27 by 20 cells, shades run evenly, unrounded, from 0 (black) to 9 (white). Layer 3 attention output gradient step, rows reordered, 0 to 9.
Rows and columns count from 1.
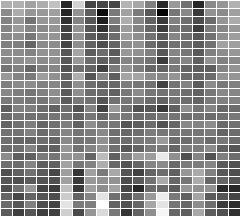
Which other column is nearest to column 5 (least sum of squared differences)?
4
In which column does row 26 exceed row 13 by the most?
9
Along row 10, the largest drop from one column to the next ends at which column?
8
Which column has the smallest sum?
17
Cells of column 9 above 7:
3
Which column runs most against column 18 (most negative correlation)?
14
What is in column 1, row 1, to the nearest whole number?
6
